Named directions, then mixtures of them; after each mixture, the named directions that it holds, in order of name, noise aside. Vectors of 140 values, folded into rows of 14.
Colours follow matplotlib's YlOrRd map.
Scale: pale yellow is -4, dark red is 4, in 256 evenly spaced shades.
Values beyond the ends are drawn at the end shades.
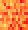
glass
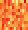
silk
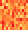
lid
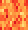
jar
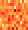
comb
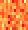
comb, silk.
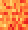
glass.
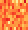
silk.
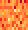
comb.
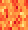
jar.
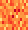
comb, lid.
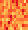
glass, silk.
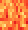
glass, jar.
